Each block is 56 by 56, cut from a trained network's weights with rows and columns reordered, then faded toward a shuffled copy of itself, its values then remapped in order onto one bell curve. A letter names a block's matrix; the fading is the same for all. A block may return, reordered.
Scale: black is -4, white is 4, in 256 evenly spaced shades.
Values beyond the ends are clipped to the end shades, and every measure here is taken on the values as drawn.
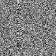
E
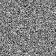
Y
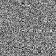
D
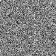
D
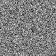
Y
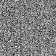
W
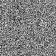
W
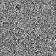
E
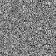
D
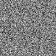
Y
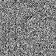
W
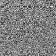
E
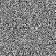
E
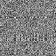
E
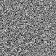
Y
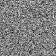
D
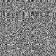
E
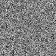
Y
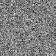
Y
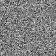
W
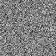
Y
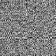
E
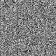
W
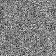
W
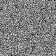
W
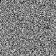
E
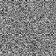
E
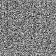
W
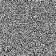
W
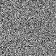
Y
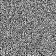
W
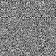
E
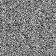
W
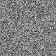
Y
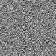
E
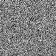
W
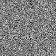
E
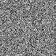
W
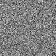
Y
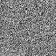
Y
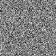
D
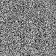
W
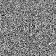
W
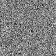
W
